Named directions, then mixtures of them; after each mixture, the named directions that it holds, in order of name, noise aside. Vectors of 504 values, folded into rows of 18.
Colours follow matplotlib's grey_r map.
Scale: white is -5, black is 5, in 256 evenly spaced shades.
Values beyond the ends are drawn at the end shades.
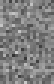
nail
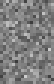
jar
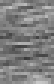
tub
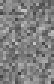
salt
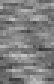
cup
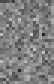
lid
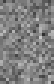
lid, salt.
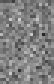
lid.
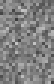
salt.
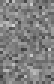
jar, nail.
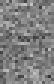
jar, nail, tub.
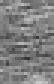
tub.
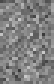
jar, lid.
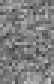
salt, tub.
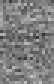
lid, nail, tub.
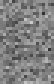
jar, salt, tub.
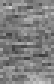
tub.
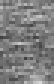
cup, nail, tub.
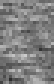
cup.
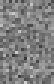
nail.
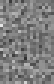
nail.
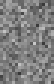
salt.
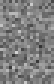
nail.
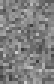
cup, nail, salt.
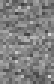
jar, salt, tub.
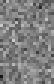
jar, nail, salt.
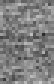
lid, nail, tub.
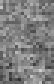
cup, nail, salt.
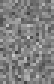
jar, lid, nail.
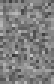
lid, nail.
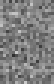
nail.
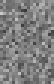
salt.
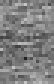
nail, tub.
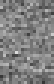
nail, salt, tub.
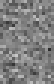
cup, jar, nail.
